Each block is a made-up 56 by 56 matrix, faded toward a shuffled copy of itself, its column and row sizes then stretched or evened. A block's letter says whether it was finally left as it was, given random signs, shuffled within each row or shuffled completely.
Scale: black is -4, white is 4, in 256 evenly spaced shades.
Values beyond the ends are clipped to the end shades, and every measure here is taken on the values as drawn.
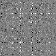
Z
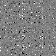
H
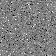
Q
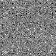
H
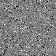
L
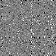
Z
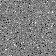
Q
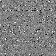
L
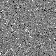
Q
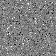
Q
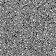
Q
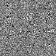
H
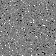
Q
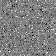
Q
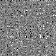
H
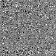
H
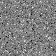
Q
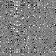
Z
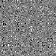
Z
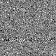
L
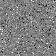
Q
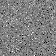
Q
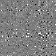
Z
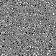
L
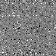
H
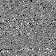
L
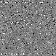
L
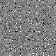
H
